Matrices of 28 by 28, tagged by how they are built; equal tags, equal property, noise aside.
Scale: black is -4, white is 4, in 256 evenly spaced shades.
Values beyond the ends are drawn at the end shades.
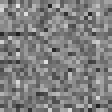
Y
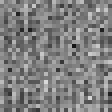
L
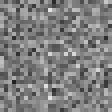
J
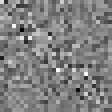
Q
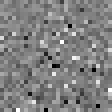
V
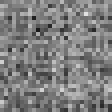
L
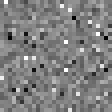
V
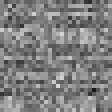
L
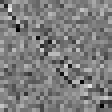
Q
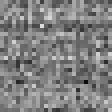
L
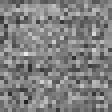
L
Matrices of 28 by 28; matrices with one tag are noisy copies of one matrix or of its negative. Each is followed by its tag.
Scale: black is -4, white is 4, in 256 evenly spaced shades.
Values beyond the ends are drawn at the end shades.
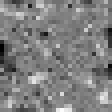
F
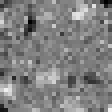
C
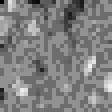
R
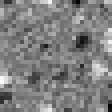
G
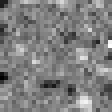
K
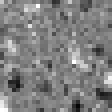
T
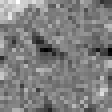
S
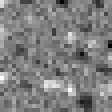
K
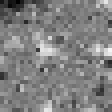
S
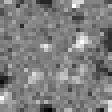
G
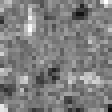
C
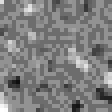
T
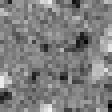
G
